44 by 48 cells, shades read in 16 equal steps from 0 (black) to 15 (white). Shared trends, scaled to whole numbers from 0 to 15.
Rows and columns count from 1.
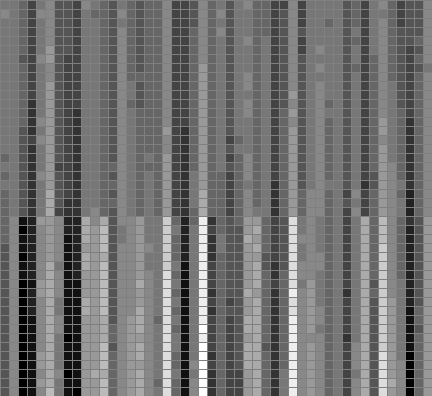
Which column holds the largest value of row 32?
23
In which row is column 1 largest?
2
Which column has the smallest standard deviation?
38
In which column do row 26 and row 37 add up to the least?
3
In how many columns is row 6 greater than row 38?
16
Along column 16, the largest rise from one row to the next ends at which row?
25
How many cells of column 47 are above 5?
27
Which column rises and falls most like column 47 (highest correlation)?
36
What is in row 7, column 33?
8
